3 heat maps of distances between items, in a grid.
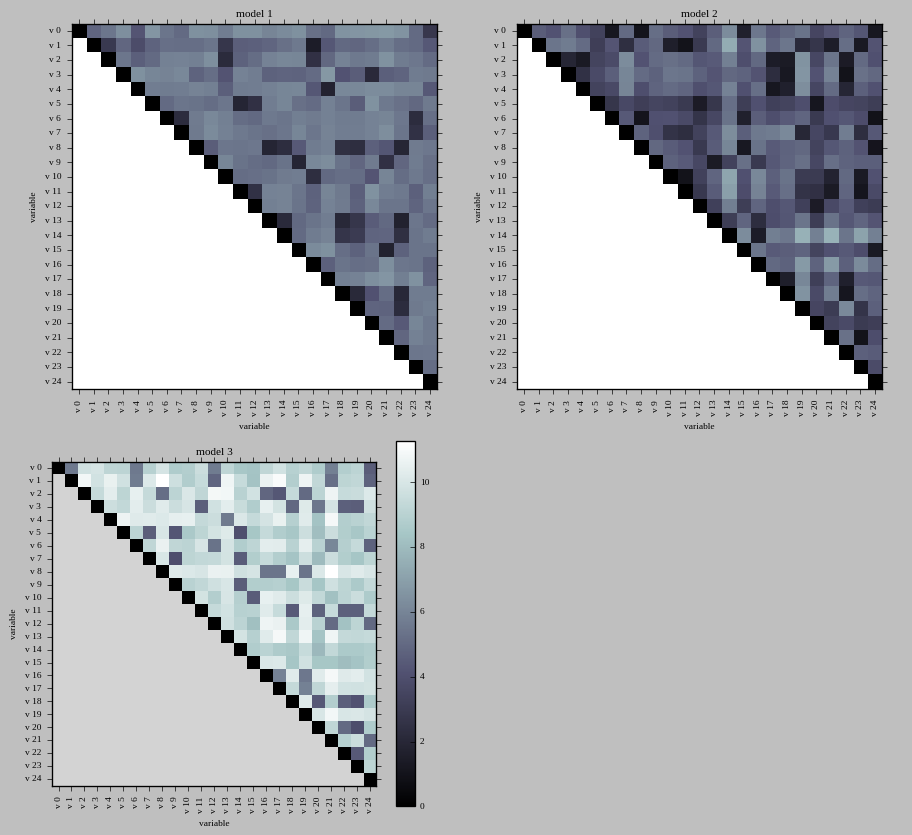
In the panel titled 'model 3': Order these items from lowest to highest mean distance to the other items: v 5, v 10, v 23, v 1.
v 23, v 5, v 1, v 10
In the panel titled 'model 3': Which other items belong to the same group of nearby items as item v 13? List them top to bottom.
v 4
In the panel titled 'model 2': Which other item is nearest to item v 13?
v 9
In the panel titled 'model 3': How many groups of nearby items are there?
6
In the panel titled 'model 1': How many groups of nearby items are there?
8
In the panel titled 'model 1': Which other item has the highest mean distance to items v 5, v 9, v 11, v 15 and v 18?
v 0
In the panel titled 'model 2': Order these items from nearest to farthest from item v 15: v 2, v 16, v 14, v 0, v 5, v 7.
v 0, v 5, v 2, v 7, v 16, v 14
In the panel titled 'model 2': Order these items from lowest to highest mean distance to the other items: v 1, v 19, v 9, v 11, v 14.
v 11, v 1, v 9, v 19, v 14
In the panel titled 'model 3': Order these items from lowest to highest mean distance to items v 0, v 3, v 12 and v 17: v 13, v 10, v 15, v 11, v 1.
v 1, v 11, v 15, v 10, v 13
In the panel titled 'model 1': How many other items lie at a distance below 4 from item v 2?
3
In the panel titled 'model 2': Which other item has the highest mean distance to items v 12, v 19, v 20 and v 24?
v 14
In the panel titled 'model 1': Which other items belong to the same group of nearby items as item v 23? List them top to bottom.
v 6, v 7
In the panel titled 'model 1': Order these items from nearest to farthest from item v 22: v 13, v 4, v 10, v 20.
v 13, v 20, v 10, v 4
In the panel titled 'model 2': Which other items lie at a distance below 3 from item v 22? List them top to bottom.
v 2, v 3, v 4, v 17, v 18
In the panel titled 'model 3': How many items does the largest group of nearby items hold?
6
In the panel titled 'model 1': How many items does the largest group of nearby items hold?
6
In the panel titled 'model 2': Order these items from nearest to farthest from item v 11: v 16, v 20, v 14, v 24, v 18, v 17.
v 20, v 24, v 17, v 18, v 16, v 14
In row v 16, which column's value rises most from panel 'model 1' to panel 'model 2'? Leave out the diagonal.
v 1
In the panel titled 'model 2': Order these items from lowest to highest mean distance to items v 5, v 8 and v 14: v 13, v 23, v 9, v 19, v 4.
v 13, v 9, v 4, v 23, v 19
